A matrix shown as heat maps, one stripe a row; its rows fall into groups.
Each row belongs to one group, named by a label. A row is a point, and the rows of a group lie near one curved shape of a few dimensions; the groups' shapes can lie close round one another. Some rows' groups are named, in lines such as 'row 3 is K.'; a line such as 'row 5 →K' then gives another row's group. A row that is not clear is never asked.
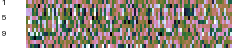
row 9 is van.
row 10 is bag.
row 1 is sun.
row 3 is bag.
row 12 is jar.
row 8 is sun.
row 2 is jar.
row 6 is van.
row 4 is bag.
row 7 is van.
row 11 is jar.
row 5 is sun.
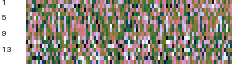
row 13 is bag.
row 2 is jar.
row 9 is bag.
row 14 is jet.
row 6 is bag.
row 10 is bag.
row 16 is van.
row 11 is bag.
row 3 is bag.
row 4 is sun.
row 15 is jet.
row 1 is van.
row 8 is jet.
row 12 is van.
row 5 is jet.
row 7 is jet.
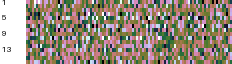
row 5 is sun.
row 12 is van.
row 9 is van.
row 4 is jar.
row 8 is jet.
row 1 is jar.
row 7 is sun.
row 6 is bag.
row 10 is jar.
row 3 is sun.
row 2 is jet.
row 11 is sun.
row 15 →sun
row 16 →jar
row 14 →sun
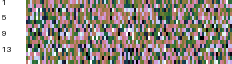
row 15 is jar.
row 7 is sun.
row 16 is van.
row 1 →sun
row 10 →sun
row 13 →van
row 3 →van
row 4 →van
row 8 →van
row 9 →jet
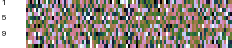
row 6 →sun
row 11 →sun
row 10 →jet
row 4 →sun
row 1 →jet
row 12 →jet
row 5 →jar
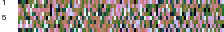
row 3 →jar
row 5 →bag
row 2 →van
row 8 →bag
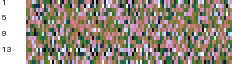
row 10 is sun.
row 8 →jet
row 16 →jar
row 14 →sun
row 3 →van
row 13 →van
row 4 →jet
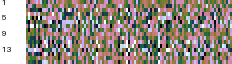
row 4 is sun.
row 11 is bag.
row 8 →sun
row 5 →van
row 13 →bag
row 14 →bag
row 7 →van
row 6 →sun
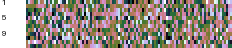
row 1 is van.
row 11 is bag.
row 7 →sun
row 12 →jet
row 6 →jar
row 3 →bag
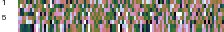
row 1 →jar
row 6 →jar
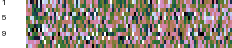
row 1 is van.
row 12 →sun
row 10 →jar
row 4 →bag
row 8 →van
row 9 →sun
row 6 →jar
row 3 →jet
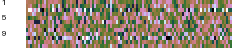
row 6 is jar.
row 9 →bag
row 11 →sun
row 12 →van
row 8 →bag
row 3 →sun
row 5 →sun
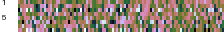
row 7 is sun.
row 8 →jar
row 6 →van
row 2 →bag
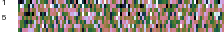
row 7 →jar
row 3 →jet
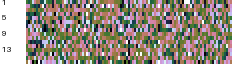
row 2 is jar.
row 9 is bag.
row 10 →bag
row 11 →bag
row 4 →bag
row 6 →sun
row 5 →van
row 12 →jet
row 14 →jar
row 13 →bag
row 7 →bag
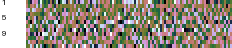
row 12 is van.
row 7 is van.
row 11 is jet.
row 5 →jet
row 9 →van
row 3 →bag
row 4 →sun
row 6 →van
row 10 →jar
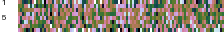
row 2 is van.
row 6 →van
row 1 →jar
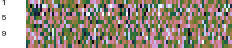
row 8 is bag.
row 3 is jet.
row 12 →bag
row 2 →van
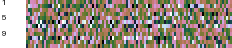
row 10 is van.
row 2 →sun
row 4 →jar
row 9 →bag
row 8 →bag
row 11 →jar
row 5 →sun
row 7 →van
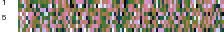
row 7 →van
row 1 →sun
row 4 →bag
